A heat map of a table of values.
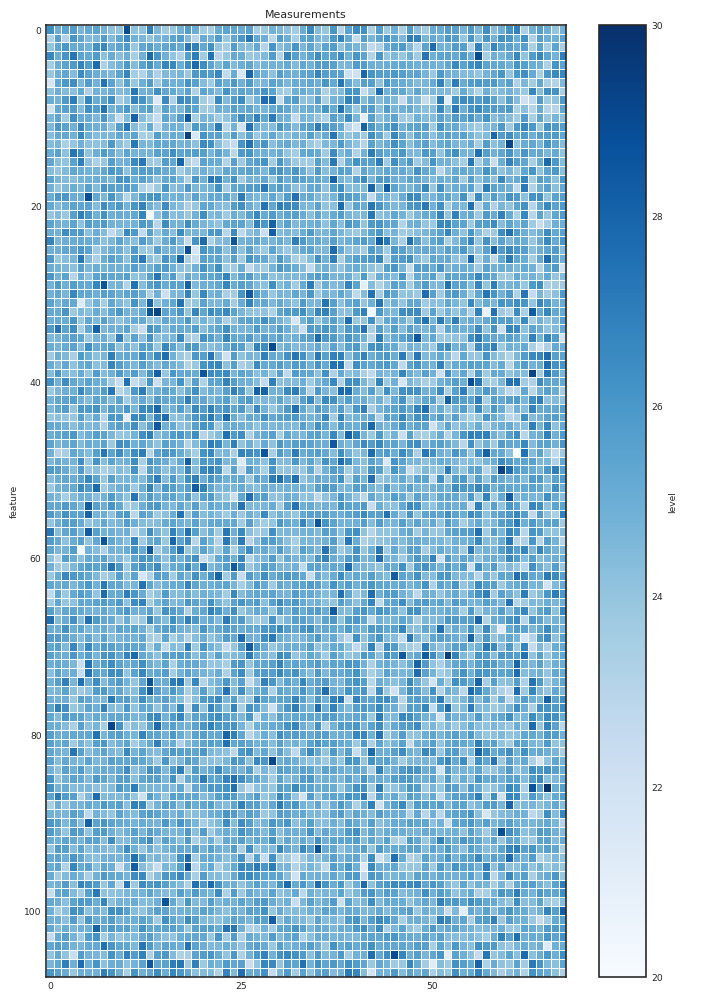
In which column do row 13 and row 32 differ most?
60
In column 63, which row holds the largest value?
39
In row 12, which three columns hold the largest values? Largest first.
18, 58, 37
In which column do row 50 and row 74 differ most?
59
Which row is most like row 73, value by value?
72
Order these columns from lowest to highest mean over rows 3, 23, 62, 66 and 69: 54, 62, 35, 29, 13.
54, 62, 13, 35, 29
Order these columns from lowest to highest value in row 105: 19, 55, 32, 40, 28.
55, 40, 19, 32, 28
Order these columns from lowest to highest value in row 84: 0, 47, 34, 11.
11, 0, 34, 47
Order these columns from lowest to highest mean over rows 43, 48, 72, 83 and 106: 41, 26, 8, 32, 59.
26, 59, 41, 8, 32
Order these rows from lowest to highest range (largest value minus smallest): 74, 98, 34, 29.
98, 34, 74, 29
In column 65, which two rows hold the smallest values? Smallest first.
104, 63
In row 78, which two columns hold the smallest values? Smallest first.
51, 27
